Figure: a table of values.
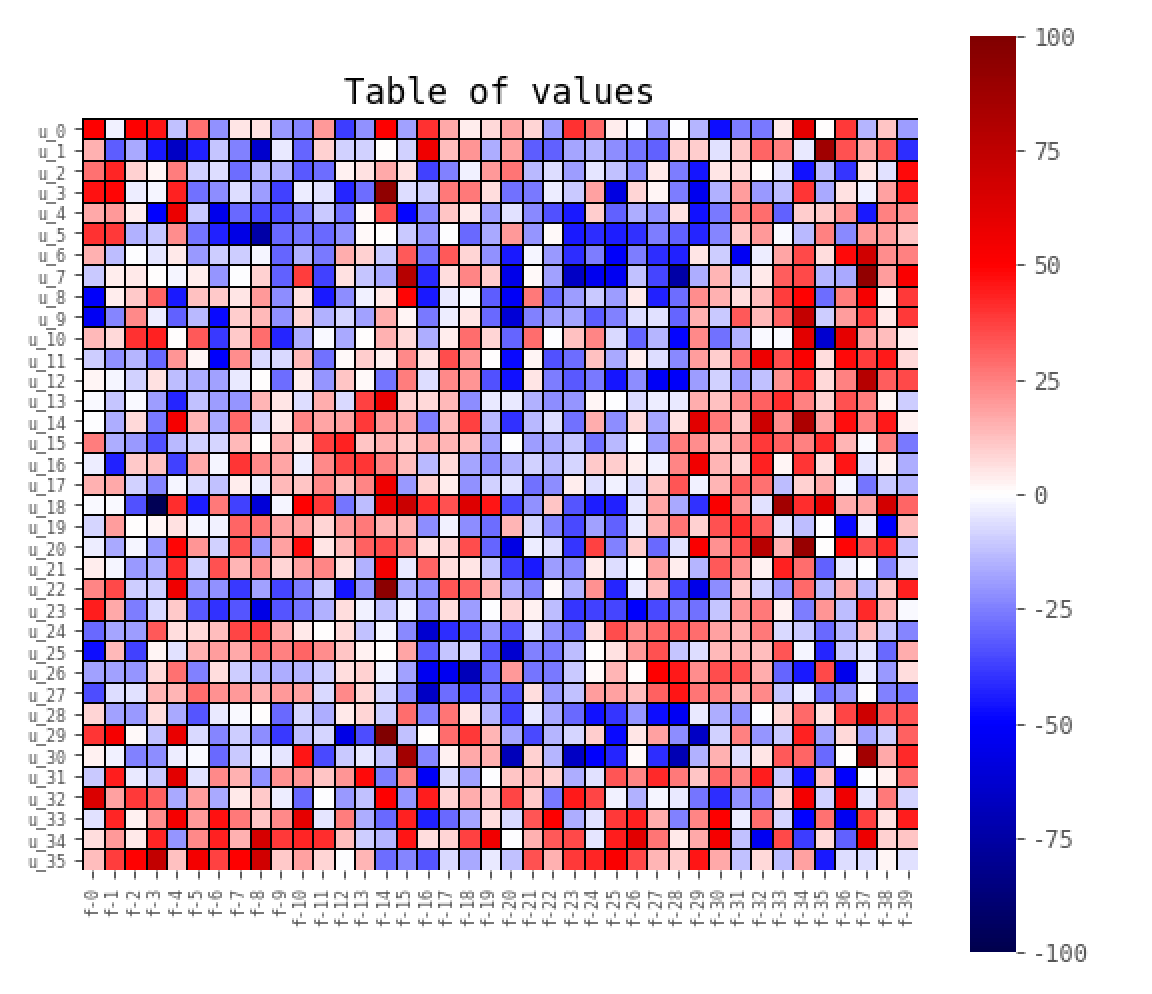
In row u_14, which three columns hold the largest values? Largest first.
f-34, f-32, f-29
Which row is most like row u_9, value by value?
u_8
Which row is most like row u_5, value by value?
u_23
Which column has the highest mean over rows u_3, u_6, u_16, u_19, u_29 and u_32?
f-14
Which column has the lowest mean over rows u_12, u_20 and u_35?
f-20
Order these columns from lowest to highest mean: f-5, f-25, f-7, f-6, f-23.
f-23, f-25, f-6, f-5, f-7
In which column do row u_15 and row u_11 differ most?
f-11
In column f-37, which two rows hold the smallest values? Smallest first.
u_4, u_17
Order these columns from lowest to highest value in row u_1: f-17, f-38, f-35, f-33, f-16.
f-17, f-33, f-38, f-16, f-35
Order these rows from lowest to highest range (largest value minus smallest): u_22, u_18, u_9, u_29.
u_9, u_22, u_29, u_18
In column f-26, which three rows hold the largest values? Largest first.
u_34, u_33, u_35
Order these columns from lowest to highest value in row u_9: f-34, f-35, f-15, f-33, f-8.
f-35, f-15, f-8, f-33, f-34
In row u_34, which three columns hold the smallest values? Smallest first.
f-32, f-34, f-36
